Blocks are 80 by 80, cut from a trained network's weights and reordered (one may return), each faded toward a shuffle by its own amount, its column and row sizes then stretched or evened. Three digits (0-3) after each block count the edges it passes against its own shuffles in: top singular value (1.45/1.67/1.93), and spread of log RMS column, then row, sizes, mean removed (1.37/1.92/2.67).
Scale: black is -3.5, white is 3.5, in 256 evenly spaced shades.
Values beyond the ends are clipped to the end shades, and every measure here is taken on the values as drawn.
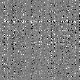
1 3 2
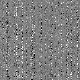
0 3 0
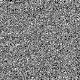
0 0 2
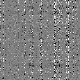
1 3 0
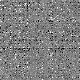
1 2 2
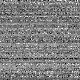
3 0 2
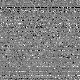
2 0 3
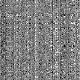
3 2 2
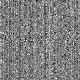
2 1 1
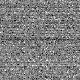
2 1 0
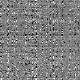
2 3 0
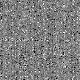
0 1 1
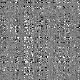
1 3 3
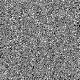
0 1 0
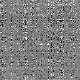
2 3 1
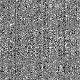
1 0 2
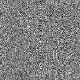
2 2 1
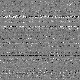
2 0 3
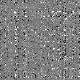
0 3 2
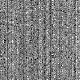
3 2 0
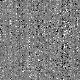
0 2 1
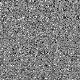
0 0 2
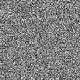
2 0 0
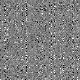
0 3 2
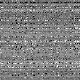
3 2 3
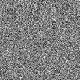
2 0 0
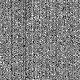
2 0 1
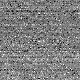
2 0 1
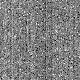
1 0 0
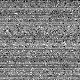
3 0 1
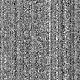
3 2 0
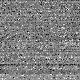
2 0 1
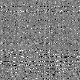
1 0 3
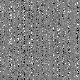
0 3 0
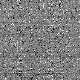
0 2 0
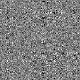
2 2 2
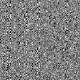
2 3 0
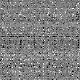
2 2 2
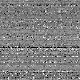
3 1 3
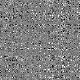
0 3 3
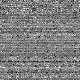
3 1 2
